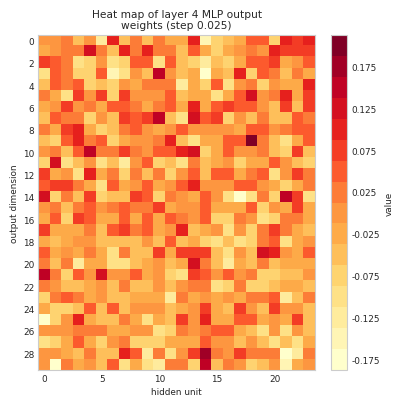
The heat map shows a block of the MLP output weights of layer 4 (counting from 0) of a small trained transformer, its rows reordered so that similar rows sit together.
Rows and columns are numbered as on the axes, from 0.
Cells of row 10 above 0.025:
9
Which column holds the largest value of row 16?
3
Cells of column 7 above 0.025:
9
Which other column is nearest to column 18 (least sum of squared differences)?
23
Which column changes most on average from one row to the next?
0
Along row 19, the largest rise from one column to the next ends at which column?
19
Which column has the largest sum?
13
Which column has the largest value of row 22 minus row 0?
14
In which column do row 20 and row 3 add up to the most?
10
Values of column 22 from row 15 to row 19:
0.075 0.025 -0.025 -0.025 -0.025
